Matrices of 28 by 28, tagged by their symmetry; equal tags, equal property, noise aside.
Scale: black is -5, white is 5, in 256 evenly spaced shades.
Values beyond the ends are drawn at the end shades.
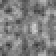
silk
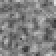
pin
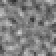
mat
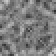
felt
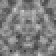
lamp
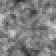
mat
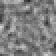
mat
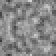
silk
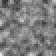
pin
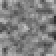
silk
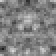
lamp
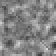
pin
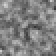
felt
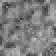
felt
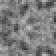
silk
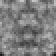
lamp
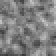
mat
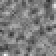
felt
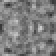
silk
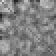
felt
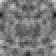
lamp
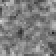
pin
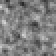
mat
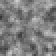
mat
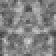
lamp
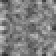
silk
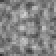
silk
